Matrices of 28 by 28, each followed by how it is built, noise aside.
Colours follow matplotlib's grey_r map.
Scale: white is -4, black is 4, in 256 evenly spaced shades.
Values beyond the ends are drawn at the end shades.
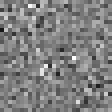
block diagonal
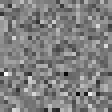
uneven rows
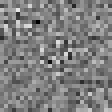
block diagonal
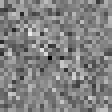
banded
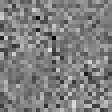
block diagonal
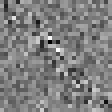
banded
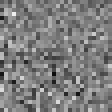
lower triangular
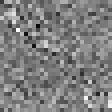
banded
